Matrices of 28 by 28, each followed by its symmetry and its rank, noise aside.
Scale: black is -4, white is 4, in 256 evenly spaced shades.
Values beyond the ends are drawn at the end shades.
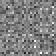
no symmetry, rank three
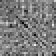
symmetric, rank four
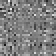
antisymmetric, rank four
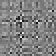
symmetric, rank three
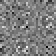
symmetric, rank five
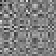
no symmetry, rank three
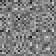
symmetric, rank four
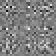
symmetric, rank three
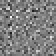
symmetric, rank five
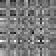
no symmetry, rank three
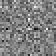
no symmetry, rank five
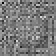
symmetric, rank five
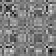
symmetric, rank three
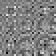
symmetric, rank four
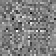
no symmetry, rank five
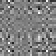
no symmetry, rank three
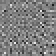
antisymmetric, rank four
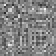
symmetric, rank five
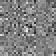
antisymmetric, rank four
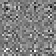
no symmetry, rank four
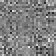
no symmetry, rank five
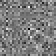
symmetric, rank five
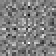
symmetric, rank three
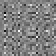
no symmetry, rank three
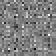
antisymmetric, rank four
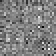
symmetric, rank five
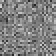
no symmetry, rank five
